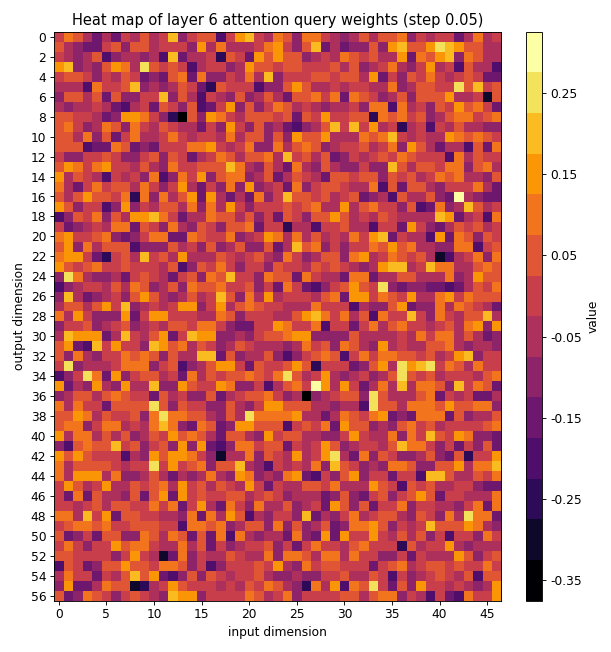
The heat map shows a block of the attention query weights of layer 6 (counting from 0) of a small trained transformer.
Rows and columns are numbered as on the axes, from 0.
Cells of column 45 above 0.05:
8
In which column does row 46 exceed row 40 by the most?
46
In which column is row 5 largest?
42
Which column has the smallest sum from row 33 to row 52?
17
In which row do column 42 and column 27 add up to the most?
35
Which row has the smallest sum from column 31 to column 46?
16
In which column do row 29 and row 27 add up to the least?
31
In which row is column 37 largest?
28
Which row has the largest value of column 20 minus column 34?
15
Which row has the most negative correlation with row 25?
1
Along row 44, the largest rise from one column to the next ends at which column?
39
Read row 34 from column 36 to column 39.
0.25 0.05 0 0.05
